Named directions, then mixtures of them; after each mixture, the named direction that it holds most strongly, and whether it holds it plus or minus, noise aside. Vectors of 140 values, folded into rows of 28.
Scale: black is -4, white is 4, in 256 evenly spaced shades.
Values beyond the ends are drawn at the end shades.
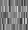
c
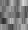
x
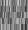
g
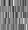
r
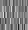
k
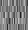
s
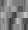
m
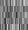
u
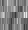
m, plus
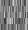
s, minus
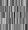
s, plus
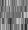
g, plus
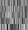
u, minus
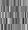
c, minus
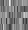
c, minus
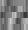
m, minus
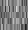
g, plus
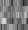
x, minus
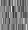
r, plus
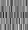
k, minus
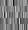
r, minus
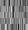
k, plus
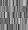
s, plus
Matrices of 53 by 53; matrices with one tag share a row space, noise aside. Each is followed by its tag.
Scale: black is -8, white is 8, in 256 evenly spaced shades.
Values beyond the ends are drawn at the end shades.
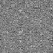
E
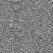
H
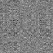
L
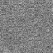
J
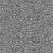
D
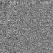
L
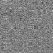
J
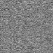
D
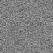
E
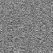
H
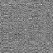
J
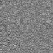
L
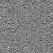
L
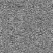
H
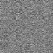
D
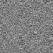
E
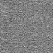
J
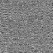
J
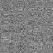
J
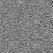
E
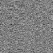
H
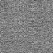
J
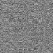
J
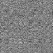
J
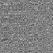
J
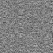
E
